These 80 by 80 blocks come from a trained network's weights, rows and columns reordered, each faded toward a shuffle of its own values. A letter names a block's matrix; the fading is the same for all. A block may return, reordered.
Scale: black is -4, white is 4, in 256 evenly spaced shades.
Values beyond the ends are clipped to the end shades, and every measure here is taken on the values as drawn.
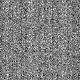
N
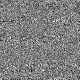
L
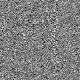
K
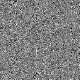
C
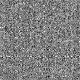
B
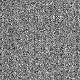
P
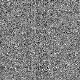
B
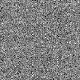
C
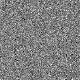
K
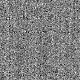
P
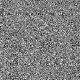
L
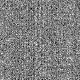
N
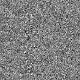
K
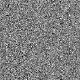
K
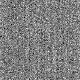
P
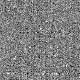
B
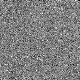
L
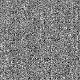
P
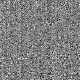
B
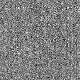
P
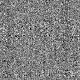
B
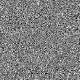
L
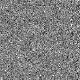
C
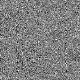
C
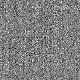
P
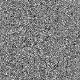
K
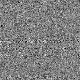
L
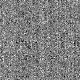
N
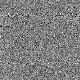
L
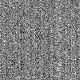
N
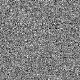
L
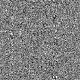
K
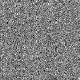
K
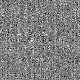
N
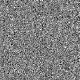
C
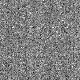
B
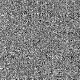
B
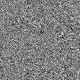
K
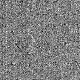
P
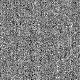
P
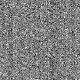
P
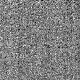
P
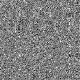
K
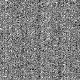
N
